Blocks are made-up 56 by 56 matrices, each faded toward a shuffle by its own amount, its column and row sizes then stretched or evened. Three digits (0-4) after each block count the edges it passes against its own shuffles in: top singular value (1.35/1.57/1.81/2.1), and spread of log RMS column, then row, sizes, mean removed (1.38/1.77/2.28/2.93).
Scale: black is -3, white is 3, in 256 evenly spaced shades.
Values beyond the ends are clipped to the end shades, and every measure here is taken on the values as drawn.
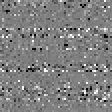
1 2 4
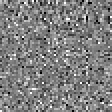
2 1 1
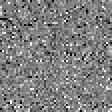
2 1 1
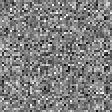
3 0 1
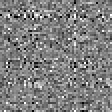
3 2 3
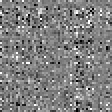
0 4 3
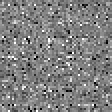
3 2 2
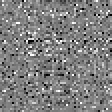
3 0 2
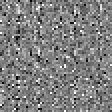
3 2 0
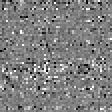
2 1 3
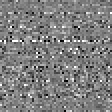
1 0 4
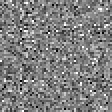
2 1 0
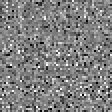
1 0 2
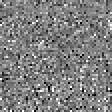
1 0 2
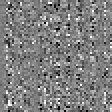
2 4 1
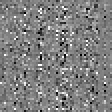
0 4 1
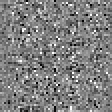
1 3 0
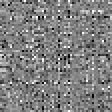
3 3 3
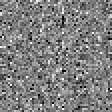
0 2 0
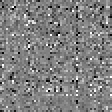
1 3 3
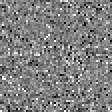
1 0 1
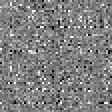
2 2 3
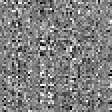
3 4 1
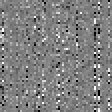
3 4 0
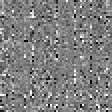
1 4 2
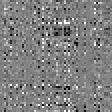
3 4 3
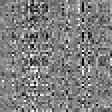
4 4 1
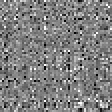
4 3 2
